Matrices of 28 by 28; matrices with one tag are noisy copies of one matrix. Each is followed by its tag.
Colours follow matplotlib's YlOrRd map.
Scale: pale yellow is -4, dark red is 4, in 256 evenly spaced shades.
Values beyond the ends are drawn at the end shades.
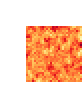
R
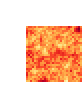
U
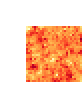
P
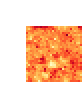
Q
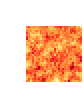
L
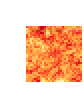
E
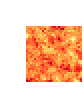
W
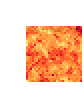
U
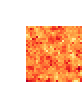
W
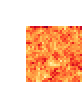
Q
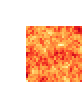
U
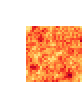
P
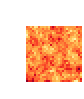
W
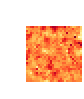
R
